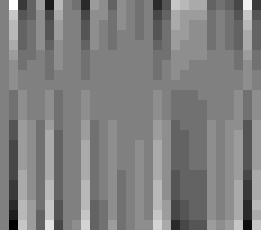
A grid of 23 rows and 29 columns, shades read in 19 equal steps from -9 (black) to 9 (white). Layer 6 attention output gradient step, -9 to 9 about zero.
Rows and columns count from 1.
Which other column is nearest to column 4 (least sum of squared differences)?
19
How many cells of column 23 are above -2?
17
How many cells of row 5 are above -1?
18
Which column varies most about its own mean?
2
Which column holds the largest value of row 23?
6
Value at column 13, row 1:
-2
